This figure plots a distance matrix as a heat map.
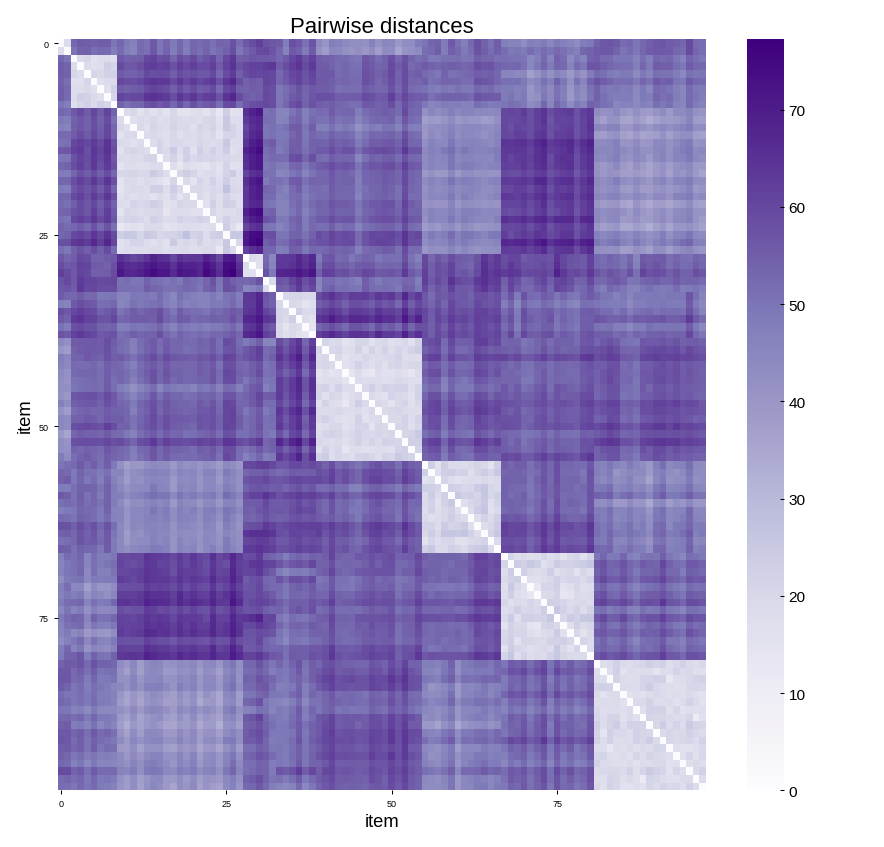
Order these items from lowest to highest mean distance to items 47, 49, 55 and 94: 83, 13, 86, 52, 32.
52, 86, 83, 13, 32
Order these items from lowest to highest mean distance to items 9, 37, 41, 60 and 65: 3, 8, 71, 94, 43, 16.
16, 43, 94, 8, 71, 3
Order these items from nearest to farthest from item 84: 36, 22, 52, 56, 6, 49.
56, 22, 6, 36, 49, 52
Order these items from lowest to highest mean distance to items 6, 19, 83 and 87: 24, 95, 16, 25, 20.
95, 24, 16, 20, 25
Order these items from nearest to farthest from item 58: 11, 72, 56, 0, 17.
56, 17, 11, 0, 72
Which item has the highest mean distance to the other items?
30
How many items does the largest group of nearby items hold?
19
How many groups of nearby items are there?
10
